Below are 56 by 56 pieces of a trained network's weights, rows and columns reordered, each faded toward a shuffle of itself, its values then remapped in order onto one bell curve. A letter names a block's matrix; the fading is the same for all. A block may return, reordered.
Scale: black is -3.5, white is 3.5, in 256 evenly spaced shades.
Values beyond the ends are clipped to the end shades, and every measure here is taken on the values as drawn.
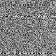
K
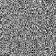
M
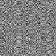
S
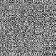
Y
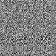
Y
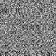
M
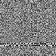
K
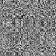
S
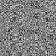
M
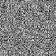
K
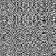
S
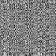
S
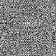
M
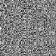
M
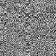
M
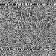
K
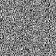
M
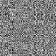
Y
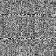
Y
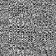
M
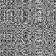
S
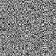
K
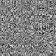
M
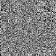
M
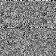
K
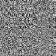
Y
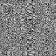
M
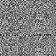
Y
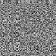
M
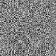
M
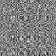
S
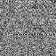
Y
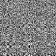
Y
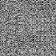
Y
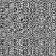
S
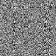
M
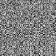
Y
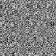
M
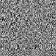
M
